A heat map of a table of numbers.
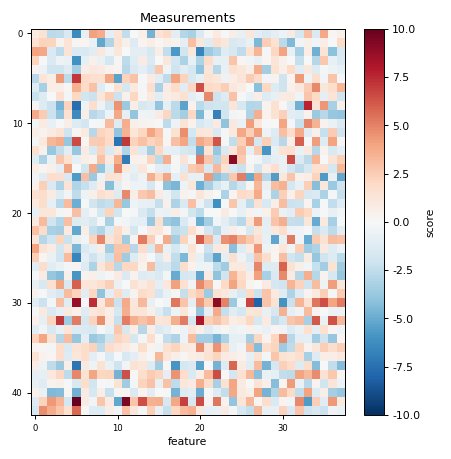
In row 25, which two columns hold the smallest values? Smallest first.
5, 22
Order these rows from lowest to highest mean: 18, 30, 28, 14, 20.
20, 18, 14, 28, 30
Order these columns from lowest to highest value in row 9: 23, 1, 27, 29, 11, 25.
23, 11, 25, 29, 1, 27
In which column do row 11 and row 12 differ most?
22
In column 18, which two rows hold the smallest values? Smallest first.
8, 25
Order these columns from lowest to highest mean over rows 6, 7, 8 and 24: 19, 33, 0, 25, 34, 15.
15, 25, 0, 19, 34, 33
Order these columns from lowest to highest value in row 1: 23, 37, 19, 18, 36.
18, 36, 23, 37, 19
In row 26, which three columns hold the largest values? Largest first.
30, 27, 14
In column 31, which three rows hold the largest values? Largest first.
14, 23, 39
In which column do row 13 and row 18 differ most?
11
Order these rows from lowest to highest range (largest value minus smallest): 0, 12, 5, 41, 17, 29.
29, 17, 0, 5, 12, 41
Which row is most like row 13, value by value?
4
